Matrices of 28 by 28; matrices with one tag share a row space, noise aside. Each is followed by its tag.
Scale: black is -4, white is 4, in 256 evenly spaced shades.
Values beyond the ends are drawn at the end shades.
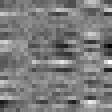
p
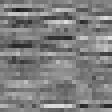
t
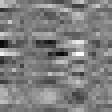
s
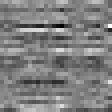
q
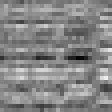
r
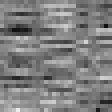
t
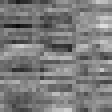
t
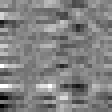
s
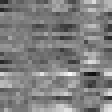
p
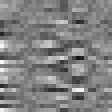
s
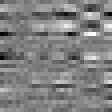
p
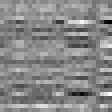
r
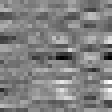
p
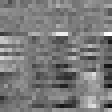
p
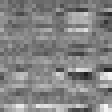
r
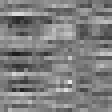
t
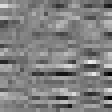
p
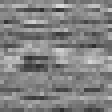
q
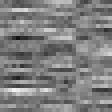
t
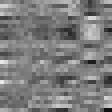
p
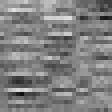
t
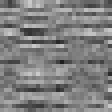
q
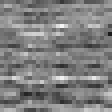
q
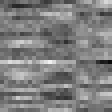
t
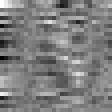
s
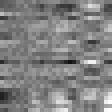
p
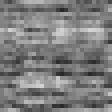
q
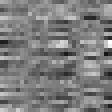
p
